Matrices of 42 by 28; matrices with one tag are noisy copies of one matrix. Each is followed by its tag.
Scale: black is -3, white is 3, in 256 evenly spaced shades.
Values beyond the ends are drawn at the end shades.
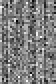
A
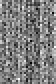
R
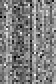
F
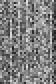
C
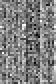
R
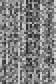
R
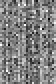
R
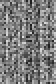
R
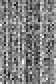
R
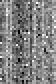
F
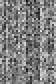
R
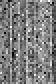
C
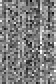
R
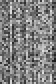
C
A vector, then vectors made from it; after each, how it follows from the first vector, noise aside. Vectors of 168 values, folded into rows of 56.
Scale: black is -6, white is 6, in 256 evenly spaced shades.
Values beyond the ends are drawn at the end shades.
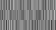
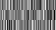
negated, scaled up.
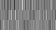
wrapped around, negated, partly zeroed.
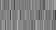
wrapped around, partly zeroed.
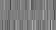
negated, partly zeroed.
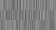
wrapped around, shrunk.
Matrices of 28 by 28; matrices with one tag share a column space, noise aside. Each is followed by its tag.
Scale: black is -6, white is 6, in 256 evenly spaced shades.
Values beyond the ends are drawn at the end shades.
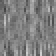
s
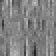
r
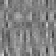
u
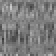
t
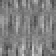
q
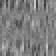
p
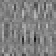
t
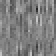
s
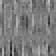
q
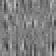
p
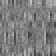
u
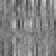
r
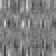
p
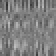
p
